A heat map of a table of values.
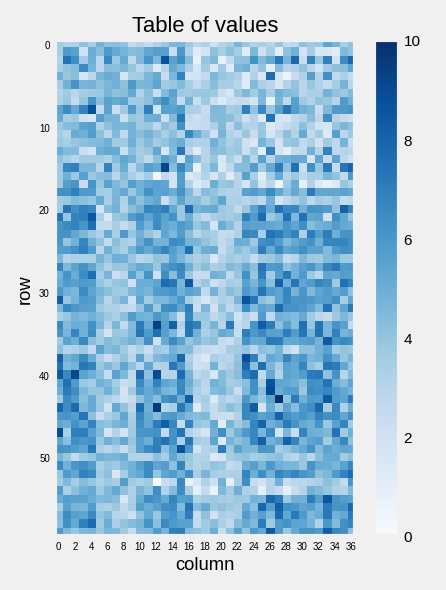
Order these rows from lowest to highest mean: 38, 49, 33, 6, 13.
13, 6, 33, 38, 49
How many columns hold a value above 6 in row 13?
3
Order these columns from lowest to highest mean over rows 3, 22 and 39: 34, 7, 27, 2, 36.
7, 27, 36, 2, 34
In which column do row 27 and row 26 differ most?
25
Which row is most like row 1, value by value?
17
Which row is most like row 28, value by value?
8
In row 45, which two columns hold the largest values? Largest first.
27, 3
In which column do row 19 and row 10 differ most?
26
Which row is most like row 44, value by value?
40
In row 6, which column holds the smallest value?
21
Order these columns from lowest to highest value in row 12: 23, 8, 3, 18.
23, 18, 8, 3
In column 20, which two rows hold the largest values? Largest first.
49, 47
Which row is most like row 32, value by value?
57
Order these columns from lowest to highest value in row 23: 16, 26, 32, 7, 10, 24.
7, 16, 10, 32, 24, 26
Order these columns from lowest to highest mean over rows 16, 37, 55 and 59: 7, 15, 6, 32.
7, 6, 32, 15
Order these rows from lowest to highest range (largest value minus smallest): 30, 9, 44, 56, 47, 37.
37, 30, 56, 9, 47, 44
